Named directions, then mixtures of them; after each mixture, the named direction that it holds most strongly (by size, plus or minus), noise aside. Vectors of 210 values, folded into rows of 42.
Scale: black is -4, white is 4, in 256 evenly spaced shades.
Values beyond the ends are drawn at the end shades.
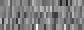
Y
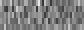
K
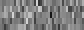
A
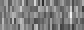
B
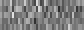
K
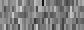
B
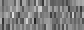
A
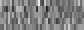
K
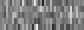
B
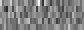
K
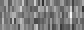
B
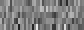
Y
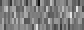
K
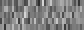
K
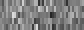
B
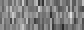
B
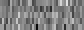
Y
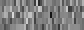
A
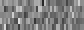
K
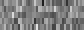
B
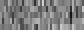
B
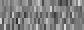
Y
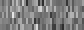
B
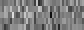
A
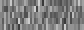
K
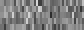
A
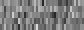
Y
